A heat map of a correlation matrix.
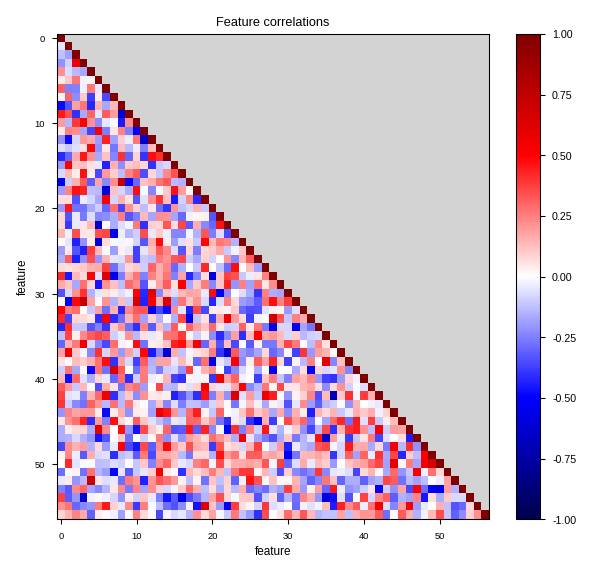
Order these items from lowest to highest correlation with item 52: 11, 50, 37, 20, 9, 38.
11, 37, 38, 50, 20, 9
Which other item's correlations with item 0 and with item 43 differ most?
33
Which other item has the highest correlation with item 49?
50
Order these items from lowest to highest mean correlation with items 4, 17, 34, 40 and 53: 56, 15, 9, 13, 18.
9, 56, 15, 18, 13
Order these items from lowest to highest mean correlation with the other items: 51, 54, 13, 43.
54, 43, 51, 13
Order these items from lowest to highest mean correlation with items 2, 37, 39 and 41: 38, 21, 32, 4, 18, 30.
4, 21, 38, 30, 18, 32
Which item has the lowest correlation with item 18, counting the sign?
6
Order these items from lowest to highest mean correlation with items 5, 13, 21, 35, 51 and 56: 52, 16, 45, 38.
16, 45, 52, 38
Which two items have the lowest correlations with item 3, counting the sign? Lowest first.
54, 25
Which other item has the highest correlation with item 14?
31
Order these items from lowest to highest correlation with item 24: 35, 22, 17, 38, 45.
35, 38, 45, 17, 22
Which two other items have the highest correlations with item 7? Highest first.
39, 45
